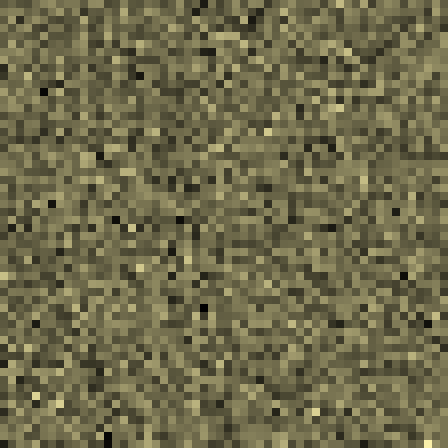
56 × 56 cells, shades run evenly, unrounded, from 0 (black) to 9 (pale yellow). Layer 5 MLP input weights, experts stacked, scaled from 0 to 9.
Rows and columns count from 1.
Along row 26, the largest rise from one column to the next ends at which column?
8
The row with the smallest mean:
18
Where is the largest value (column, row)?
54, 56
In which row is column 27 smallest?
7
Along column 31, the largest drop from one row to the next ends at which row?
4
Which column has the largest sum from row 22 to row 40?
52
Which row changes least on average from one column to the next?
16
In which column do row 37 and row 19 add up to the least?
42
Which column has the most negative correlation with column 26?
43
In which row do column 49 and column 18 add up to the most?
34
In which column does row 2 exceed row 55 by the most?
14
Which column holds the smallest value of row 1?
26
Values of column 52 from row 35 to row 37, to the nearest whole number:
6 2 4
